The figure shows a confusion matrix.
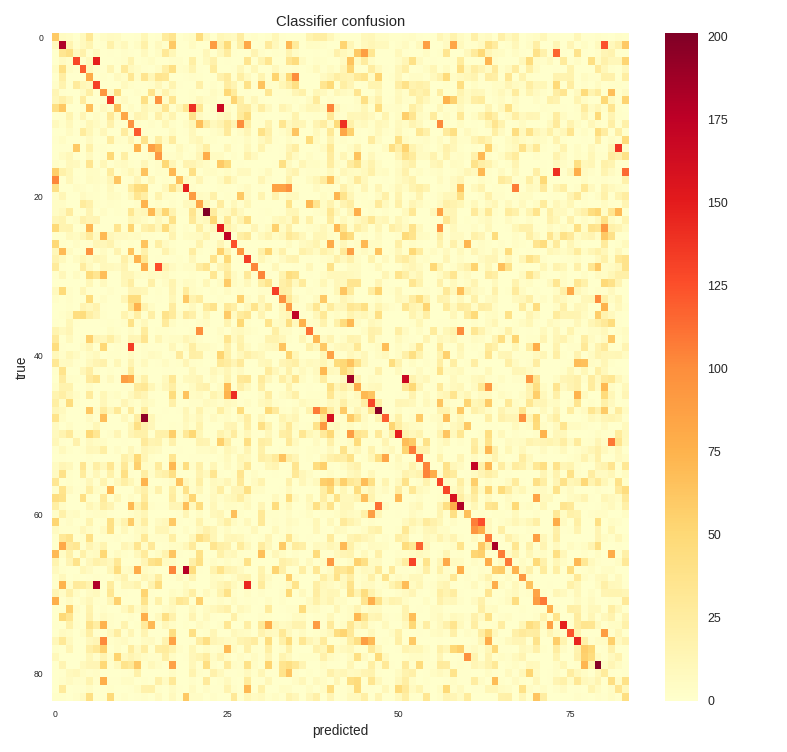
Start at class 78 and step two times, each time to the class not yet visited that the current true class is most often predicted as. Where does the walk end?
46
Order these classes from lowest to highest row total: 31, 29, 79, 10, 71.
31, 10, 71, 29, 79
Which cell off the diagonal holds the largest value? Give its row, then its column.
48, 13
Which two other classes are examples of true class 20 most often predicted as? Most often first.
41, 27
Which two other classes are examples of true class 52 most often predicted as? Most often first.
63, 51
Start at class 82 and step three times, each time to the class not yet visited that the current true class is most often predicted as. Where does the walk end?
42
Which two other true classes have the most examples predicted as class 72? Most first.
74, 25
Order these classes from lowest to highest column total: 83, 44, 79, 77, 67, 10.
10, 77, 67, 83, 79, 44
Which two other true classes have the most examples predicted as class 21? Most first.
37, 11
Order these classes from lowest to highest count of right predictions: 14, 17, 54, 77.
77, 17, 14, 54
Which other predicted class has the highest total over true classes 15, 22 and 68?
44
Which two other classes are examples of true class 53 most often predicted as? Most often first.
48, 33
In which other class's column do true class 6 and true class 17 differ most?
83
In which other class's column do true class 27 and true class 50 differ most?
71
